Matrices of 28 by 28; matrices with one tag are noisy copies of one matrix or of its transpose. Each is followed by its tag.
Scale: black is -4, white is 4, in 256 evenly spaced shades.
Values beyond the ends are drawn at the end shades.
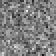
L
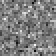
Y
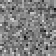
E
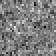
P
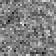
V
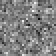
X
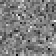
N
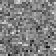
E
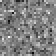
V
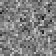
Y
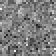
E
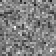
P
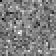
P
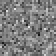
X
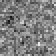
V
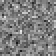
Y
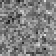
V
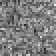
V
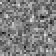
Y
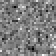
N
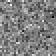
E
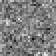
N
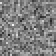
Y
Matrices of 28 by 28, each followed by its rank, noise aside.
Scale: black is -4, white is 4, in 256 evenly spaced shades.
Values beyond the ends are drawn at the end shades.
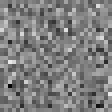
six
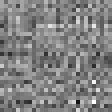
four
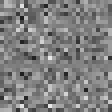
six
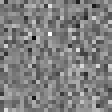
eight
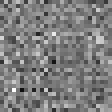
five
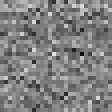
eight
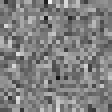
seven
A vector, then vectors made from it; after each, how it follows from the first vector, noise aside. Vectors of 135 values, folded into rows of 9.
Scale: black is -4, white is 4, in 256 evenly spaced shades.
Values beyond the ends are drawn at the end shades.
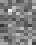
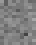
reversed, negated, shrunk.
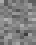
reversed, negated, shrunk.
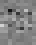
negated, partly zeroed.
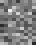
copied.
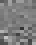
negated, partly zeroed.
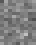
reversed, shrunk.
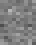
shrunk.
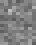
shrunk.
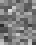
copied.
